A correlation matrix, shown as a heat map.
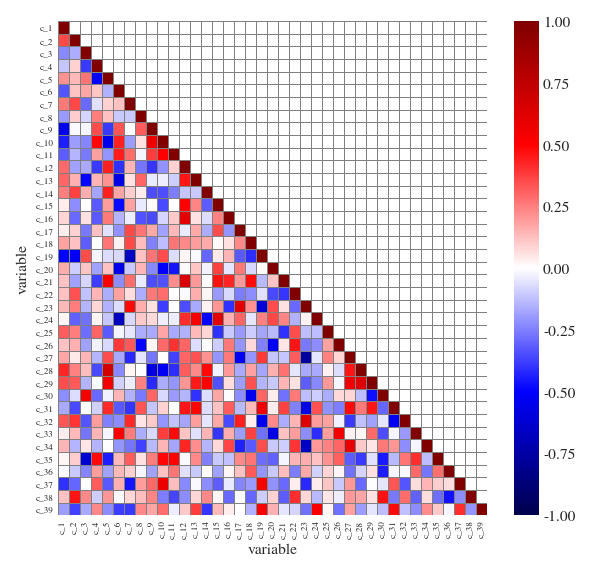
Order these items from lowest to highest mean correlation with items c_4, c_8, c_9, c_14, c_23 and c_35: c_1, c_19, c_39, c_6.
c_19, c_1, c_39, c_6
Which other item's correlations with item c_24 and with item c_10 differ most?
c_6
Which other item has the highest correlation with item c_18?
c_21
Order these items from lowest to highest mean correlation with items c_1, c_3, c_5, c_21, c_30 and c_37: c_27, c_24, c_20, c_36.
c_36, c_24, c_20, c_27
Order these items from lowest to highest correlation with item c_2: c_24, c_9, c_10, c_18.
c_24, c_10, c_9, c_18
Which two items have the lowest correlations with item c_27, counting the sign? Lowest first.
c_23, c_17
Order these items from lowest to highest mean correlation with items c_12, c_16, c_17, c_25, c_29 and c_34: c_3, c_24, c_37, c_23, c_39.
c_23, c_3, c_37, c_39, c_24
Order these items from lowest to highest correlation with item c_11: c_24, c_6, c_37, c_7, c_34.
c_34, c_24, c_37, c_7, c_6
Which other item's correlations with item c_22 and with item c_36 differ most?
c_38
